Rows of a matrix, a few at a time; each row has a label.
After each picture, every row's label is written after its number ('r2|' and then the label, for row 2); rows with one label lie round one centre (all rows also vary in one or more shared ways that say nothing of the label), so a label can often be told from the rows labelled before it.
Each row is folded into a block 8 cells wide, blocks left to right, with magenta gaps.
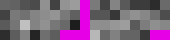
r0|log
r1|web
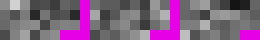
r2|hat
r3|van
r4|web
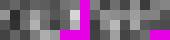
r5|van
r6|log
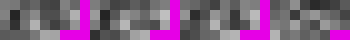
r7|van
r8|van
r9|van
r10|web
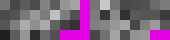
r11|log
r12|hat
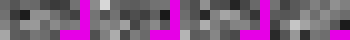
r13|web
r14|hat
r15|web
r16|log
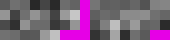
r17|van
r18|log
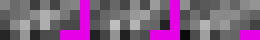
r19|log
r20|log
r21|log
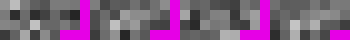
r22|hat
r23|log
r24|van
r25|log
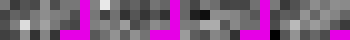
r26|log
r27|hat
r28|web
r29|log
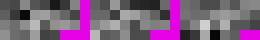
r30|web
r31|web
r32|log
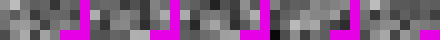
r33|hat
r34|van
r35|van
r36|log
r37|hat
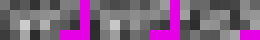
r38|log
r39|log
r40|van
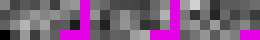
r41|log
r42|van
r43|hat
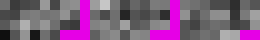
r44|log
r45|hat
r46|van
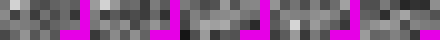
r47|hat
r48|hat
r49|log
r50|log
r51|web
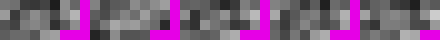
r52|van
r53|log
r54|van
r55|van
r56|van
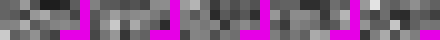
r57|web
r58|log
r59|hat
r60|van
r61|hat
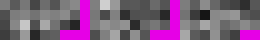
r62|log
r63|hat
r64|web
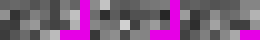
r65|van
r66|hat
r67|van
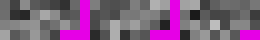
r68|web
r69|log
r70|hat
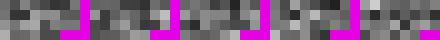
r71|web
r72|van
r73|van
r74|web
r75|hat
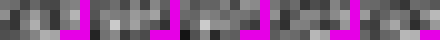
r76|van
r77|log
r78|log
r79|van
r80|van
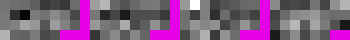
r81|web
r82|hat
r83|hat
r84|log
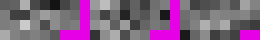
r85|web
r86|hat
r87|log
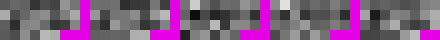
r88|van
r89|van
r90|hat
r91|hat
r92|van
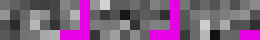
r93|van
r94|hat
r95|log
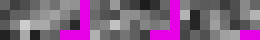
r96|log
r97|web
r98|van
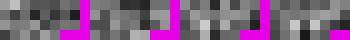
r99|hat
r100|van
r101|log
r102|log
